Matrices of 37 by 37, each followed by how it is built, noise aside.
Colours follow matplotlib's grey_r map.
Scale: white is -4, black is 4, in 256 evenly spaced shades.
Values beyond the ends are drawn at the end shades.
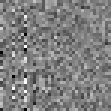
uneven columns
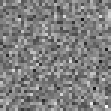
noise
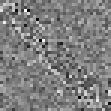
banded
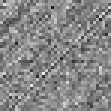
Hankel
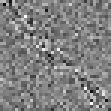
banded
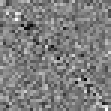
banded
